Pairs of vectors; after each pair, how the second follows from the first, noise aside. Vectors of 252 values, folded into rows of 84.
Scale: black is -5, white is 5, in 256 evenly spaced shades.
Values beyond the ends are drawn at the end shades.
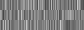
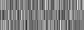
sign-scrambled.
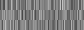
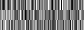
scaled up.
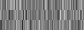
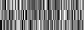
scaled up.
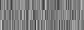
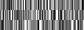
reversed, negated, scaled up.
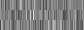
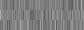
wrapped around, shrunk.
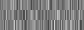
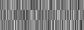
copied.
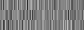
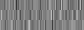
reversed, negated, partly zeroed.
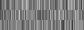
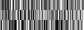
reversed, negated, scaled up.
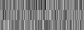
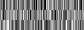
scaled up.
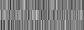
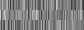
copied.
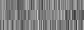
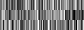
scaled up.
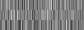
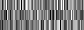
wrapped around, negated, scaled up.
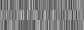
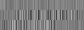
reversed, negated, partly zeroed.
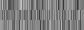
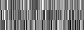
wrapped around, negated, scaled up.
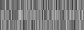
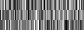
wrapped around, negated, scaled up.
